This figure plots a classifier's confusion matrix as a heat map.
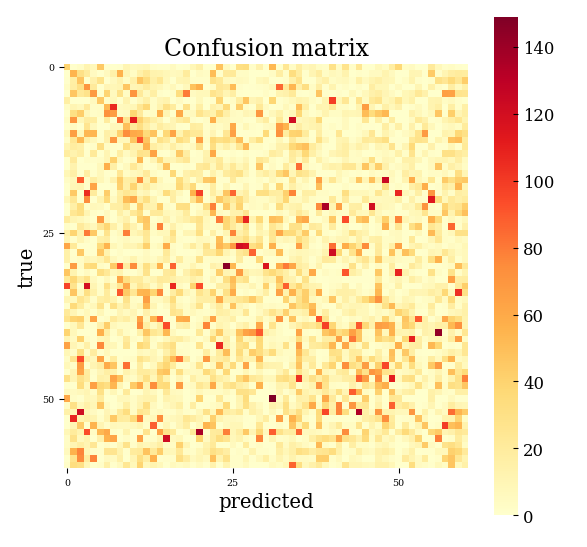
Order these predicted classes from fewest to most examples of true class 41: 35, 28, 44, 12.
28, 12, 35, 44
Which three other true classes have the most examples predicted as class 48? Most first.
17, 45, 53
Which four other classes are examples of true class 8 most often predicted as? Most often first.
34, 10, 1, 22
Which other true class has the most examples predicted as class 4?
59
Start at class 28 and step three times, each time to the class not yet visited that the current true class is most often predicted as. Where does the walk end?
15
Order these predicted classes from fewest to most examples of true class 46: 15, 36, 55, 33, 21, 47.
55, 36, 33, 21, 15, 47
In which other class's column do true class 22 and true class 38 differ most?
53
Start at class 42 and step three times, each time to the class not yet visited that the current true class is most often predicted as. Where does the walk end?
26
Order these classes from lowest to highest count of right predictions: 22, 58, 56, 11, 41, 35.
35, 58, 22, 41, 56, 11
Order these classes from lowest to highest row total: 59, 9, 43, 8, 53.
9, 43, 59, 8, 53
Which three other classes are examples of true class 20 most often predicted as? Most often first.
55, 3, 10
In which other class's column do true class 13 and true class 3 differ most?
32
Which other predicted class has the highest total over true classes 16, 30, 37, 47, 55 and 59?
24
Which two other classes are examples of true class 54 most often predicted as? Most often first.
57, 13
